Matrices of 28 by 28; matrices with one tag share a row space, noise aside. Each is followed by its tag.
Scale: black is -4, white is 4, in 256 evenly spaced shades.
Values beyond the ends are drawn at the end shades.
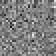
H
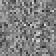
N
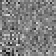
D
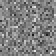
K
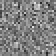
K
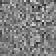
N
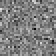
K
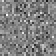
N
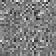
N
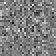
N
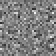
K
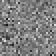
D
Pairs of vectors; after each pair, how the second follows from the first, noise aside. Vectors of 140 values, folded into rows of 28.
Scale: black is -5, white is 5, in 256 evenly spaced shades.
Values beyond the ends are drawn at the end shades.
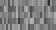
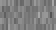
wrapped around, negated, shrunk.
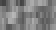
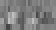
partly zeroed.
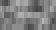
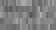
wrapped around, negated, shrunk.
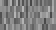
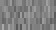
wrapped around, negated, shrunk.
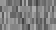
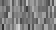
reversed, negated.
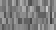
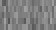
reversed, negated, shrunk.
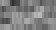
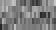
wrapped around.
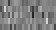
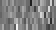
wrapped around, negated.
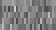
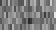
wrapped around.
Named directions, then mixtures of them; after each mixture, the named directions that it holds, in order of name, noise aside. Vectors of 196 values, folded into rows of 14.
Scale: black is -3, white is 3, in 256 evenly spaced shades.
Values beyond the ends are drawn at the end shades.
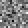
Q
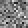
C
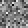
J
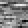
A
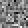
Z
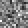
C, Q.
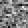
A, Q.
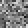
C, J.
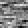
A.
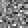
Q, Z.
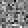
J, Z.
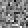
Z.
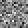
C, Q.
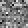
A, J.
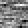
A.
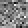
A, C.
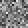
J.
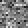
A, J.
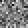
J.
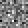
Q, Z.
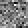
A, C.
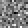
Q, Z.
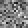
C.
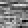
A.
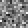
J, Q.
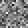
J.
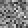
C.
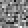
A, Z.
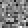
A, Z.
